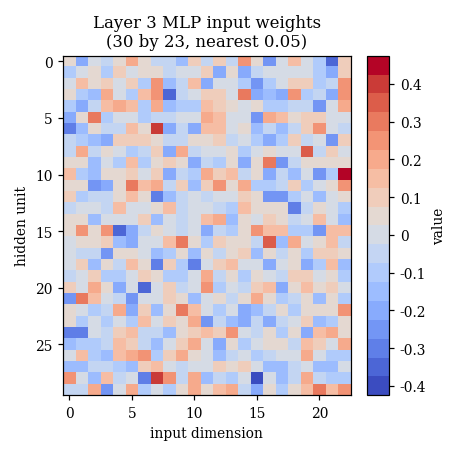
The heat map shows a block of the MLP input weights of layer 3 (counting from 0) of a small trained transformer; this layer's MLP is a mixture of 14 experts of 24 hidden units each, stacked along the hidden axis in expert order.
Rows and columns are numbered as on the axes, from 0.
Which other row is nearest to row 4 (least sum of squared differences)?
10
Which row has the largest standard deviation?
28
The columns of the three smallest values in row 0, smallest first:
21, 16, 1
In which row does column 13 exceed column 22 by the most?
18
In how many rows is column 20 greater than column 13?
12
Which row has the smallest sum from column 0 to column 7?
24
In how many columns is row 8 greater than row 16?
9
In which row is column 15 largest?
15
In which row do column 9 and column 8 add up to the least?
3
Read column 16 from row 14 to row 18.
0.1 0.15 0.35 0.05 -0.2
